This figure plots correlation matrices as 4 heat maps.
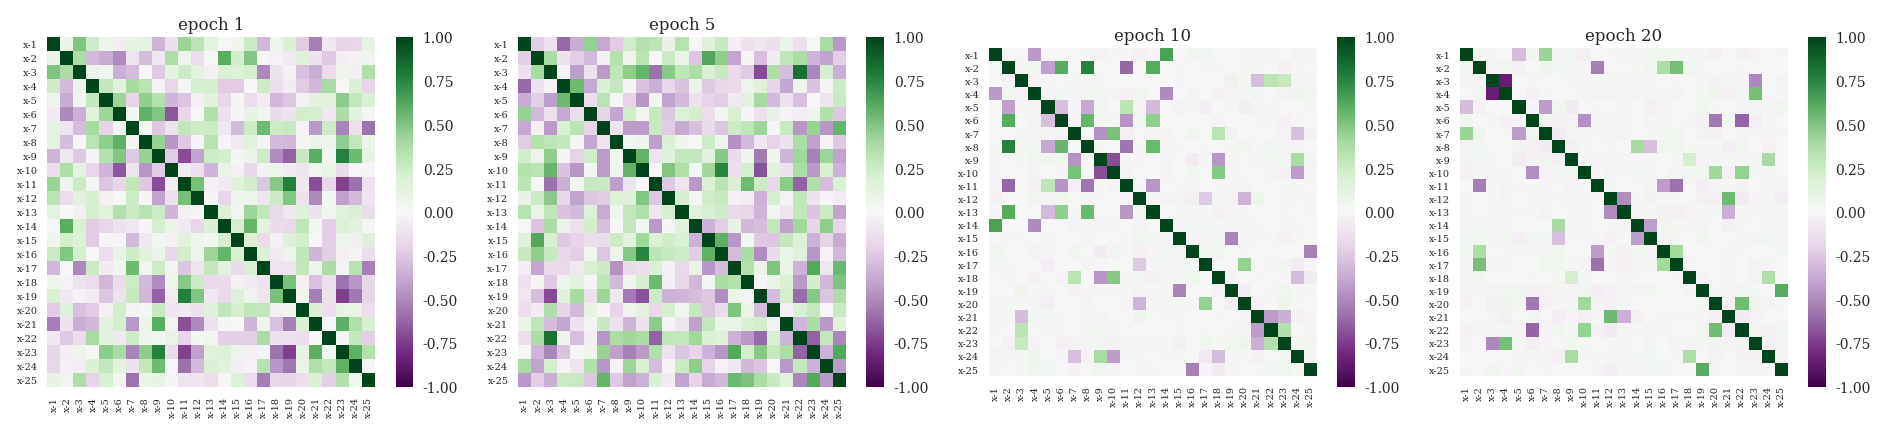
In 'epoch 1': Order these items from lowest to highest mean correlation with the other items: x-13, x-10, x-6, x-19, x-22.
x-10, x-19, x-22, x-6, x-13
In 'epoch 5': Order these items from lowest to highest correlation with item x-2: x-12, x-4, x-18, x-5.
x-5, x-4, x-18, x-12
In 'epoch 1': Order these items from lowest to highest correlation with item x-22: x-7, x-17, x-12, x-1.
x-1, x-12, x-7, x-17
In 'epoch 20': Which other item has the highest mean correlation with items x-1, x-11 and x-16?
x-7
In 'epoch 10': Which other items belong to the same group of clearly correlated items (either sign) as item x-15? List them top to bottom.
x-19
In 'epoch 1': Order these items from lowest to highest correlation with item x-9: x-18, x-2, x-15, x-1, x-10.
x-18, x-1, x-10, x-2, x-15
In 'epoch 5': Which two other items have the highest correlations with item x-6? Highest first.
x-1, x-24
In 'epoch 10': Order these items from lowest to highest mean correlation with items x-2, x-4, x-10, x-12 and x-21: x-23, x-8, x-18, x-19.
x-23, x-19, x-18, x-8
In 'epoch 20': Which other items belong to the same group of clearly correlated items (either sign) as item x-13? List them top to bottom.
x-12, x-21
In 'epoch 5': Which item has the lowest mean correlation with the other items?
x-19
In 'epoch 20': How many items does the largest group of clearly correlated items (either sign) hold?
4
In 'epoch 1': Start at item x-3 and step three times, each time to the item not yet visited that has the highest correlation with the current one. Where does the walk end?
x-19
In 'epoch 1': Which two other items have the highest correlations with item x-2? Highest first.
x-14, x-16
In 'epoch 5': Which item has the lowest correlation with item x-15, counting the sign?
x-17
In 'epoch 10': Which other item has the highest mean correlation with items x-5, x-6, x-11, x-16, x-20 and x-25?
x-17
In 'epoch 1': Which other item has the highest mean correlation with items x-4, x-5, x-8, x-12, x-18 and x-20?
x-6
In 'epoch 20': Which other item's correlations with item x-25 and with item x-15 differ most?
x-19
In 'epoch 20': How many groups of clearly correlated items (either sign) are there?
8
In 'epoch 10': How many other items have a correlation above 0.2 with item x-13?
3
